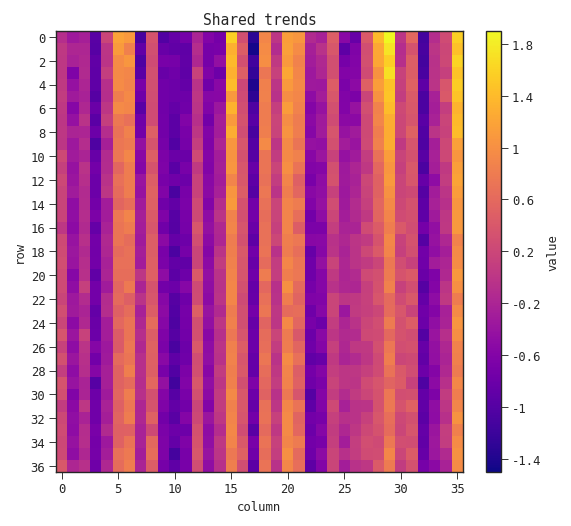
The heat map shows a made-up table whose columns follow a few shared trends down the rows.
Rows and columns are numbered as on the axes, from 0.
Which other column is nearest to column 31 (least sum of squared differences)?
16
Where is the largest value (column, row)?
29, 0
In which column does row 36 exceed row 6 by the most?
7
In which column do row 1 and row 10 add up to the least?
17
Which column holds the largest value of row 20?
35
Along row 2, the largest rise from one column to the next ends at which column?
18
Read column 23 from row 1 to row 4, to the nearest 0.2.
0 -0.2 -0.2 -0.4
